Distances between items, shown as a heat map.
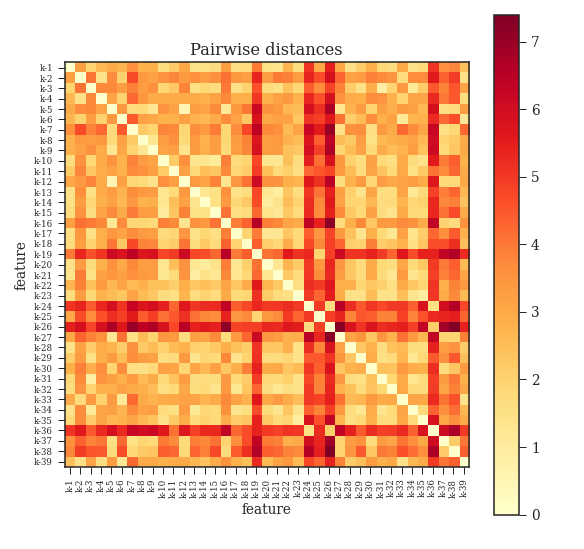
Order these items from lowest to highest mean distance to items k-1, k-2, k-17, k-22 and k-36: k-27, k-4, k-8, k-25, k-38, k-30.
k-4, k-30, k-8, k-27, k-25, k-38
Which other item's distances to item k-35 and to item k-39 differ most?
k-2
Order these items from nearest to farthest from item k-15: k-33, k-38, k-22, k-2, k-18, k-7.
k-18, k-22, k-33, k-2, k-7, k-38
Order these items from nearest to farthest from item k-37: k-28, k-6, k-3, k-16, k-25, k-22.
k-16, k-22, k-28, k-3, k-6, k-25
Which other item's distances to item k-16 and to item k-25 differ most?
k-19
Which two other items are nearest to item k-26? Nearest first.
k-24, k-36
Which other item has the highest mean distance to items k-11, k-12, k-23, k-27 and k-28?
k-26
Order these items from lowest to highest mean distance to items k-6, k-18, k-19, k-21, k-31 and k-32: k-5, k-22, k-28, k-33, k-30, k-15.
k-15, k-28, k-22, k-33, k-30, k-5
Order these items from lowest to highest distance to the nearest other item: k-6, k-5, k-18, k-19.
k-5, k-6, k-18, k-19
